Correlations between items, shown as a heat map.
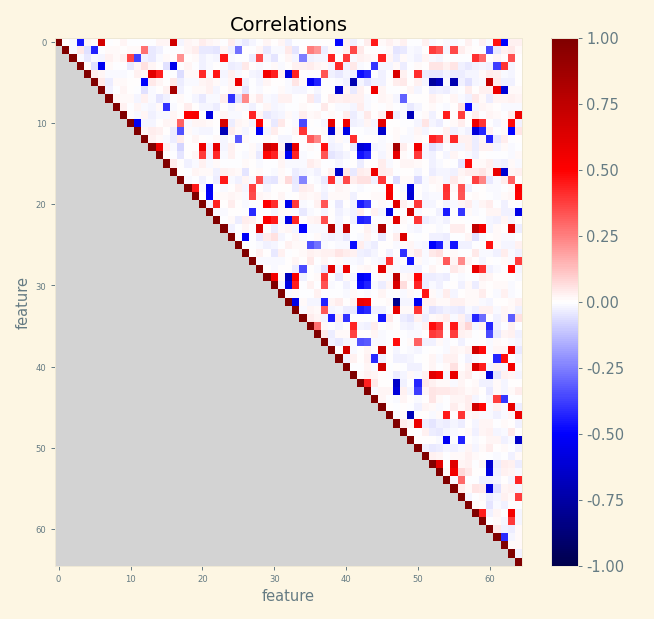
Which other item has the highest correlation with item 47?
13
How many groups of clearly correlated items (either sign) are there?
8
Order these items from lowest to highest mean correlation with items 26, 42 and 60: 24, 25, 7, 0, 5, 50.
24, 50, 0, 7, 25, 5
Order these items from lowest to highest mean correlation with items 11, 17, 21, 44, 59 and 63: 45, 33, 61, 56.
56, 33, 61, 45
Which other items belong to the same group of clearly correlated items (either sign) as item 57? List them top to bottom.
8, 15
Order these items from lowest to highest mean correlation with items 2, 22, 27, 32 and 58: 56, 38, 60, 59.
60, 56, 59, 38
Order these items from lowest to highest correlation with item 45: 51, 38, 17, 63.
51, 17, 63, 38
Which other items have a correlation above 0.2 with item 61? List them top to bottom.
0, 6, 16, 44
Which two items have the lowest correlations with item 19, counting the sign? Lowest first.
49, 21
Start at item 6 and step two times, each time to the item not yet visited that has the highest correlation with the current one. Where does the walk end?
0
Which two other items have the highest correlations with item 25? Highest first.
5, 60
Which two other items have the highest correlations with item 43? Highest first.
32, 42
